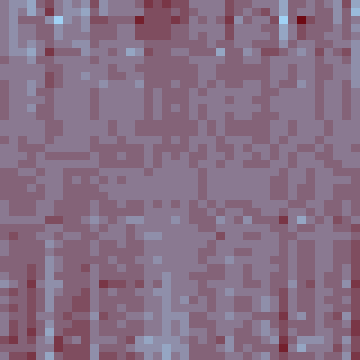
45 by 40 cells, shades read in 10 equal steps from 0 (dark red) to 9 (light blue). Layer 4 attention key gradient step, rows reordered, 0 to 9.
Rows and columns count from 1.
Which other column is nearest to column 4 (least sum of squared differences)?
40
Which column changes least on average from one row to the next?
19
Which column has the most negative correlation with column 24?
11
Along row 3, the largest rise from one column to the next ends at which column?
32
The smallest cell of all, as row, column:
3, 34
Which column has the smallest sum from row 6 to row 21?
6
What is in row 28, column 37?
5
